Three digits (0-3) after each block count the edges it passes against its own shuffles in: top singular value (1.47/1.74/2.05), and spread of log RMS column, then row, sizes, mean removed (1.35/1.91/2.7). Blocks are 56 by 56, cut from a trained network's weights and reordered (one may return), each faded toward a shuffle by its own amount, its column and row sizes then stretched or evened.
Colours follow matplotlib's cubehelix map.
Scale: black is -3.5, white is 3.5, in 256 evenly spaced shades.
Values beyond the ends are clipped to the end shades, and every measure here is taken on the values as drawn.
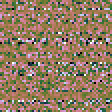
2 1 3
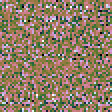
1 1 2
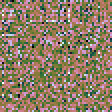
2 2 1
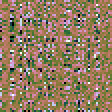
2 3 2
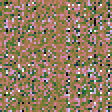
1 3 1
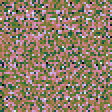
1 0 2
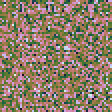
2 1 0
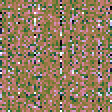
1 3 1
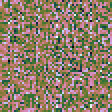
2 2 0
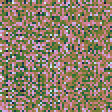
3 2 1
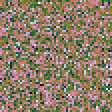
1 0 0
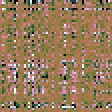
3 3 3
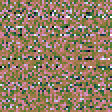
1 0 3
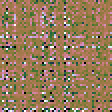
3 3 3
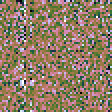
2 2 1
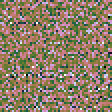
2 0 2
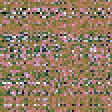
3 2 3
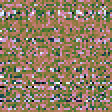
3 1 3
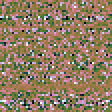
0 0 3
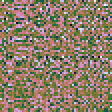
3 0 2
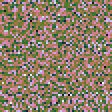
2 0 2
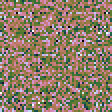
2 0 2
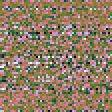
2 0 3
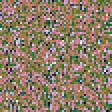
1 2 0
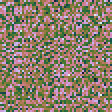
3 0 0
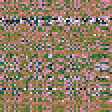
3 0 3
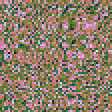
2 0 1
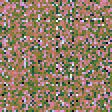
0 2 2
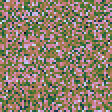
2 0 0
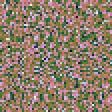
2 0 0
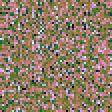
1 2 0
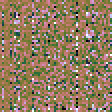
1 3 1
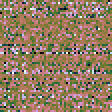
0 1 3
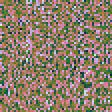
3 1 0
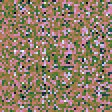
1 2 0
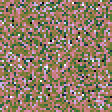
0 0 1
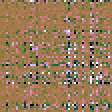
1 3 3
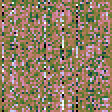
2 3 0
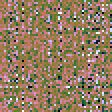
0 3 2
